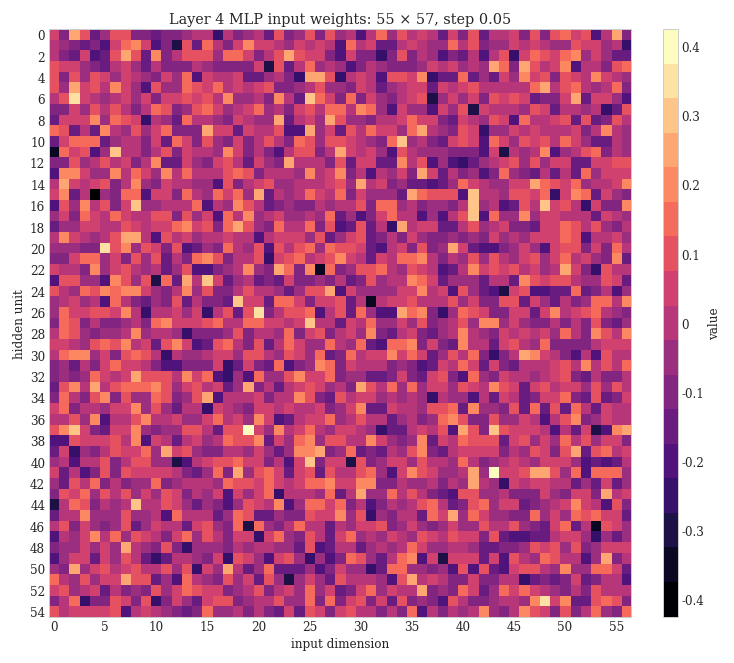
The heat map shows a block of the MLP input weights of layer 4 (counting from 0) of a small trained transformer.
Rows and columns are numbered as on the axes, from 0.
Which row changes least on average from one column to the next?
48
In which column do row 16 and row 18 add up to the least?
0
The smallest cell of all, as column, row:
4, 15
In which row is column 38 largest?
36
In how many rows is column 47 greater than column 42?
38
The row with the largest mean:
33
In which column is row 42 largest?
41
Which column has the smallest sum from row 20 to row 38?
21
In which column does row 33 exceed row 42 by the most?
44
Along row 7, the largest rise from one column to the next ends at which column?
42
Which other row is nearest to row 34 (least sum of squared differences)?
7
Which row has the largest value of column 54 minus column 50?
43
